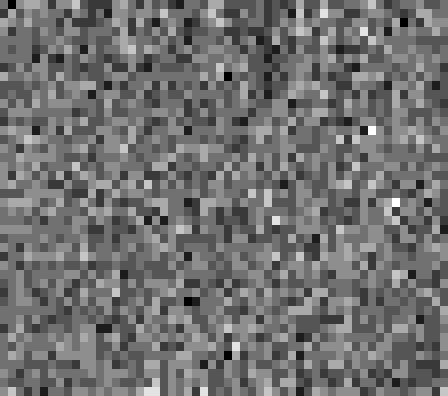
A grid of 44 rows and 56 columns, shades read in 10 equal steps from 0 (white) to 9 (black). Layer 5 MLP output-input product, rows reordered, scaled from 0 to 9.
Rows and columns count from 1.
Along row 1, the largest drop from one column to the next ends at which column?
3
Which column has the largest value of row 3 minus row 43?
20
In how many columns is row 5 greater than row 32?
21
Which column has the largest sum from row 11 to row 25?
24
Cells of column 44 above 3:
35
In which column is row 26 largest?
56
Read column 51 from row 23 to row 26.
5 4 7 4
